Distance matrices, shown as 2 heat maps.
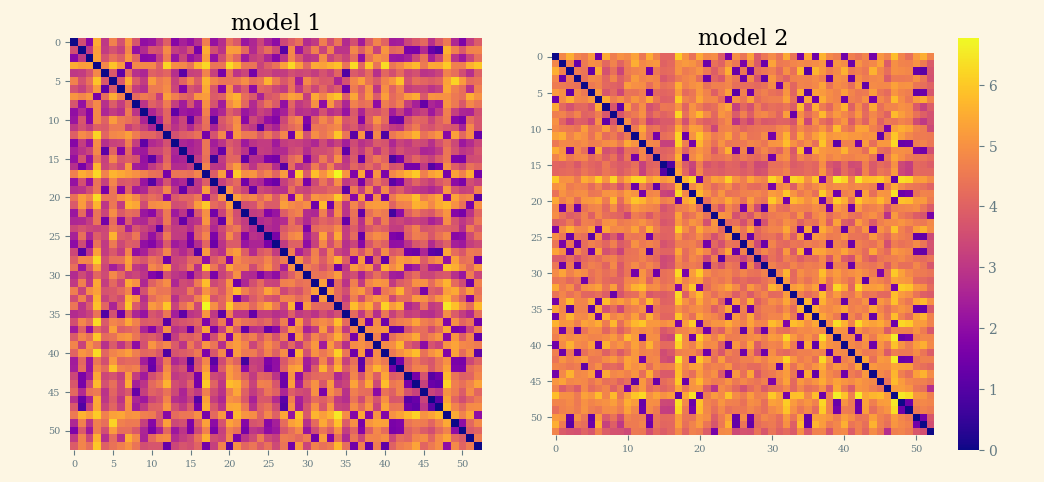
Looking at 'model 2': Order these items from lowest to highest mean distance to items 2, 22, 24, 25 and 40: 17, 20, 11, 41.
41, 11, 20, 17
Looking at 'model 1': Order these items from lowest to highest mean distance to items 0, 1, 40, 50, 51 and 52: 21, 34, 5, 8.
8, 21, 5, 34
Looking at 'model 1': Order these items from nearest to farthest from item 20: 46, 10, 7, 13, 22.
13, 10, 22, 46, 7
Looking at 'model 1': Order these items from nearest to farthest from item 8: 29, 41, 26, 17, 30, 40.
29, 30, 26, 41, 40, 17
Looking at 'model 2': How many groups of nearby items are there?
13
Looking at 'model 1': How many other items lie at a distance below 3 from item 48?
8
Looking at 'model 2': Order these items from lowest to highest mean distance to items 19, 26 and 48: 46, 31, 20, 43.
46, 31, 43, 20
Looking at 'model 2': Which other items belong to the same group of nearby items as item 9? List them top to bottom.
7
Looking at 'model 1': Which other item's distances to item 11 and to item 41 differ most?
22
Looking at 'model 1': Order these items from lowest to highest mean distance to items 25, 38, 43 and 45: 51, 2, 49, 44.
2, 44, 49, 51
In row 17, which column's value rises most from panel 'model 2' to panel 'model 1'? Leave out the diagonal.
47
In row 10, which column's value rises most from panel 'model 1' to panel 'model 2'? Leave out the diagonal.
42
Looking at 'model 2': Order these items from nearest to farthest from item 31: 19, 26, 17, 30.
26, 30, 19, 17
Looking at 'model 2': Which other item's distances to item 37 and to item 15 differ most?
16
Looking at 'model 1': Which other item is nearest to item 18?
15
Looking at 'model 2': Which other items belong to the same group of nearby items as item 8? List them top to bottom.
33
